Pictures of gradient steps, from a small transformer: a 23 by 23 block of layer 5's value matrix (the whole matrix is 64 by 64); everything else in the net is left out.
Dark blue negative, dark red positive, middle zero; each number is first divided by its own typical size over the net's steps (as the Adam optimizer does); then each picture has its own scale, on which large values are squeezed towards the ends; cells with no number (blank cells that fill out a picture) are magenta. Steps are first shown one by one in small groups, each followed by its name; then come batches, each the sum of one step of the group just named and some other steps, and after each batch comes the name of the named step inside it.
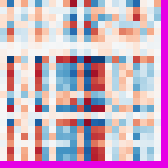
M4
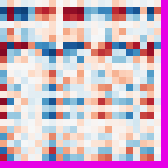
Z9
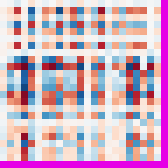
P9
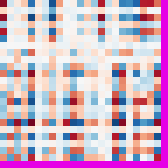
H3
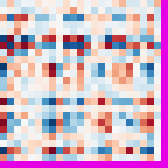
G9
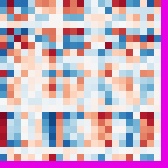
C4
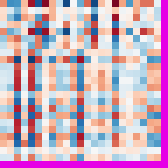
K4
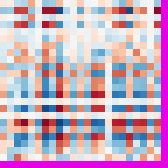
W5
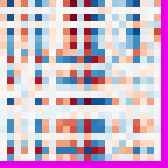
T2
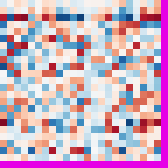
G9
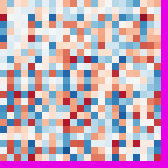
M4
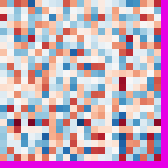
H3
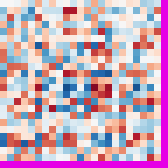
P9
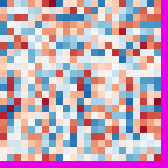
C4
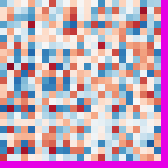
P9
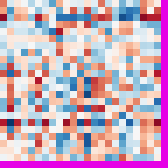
H3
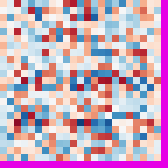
T2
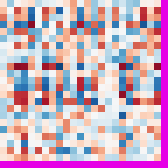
P9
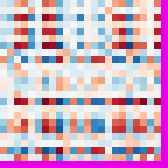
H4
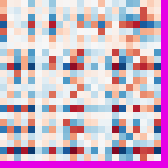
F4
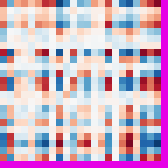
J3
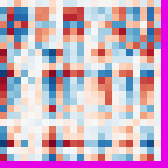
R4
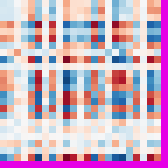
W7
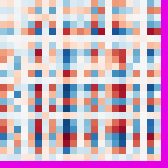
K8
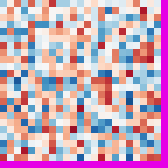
R4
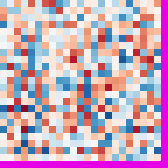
F4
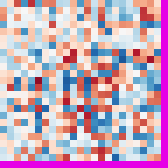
W7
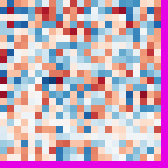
R4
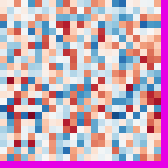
F4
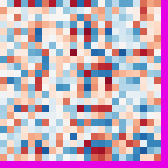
J3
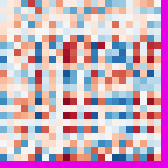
W7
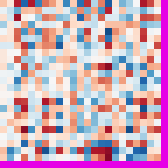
H4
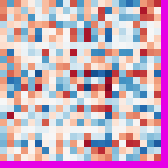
J3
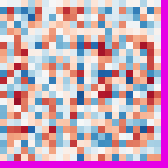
R4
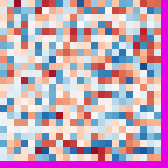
R4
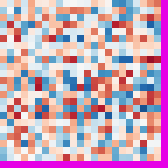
W7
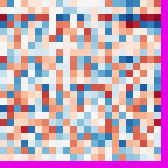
F4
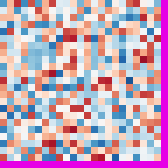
R4
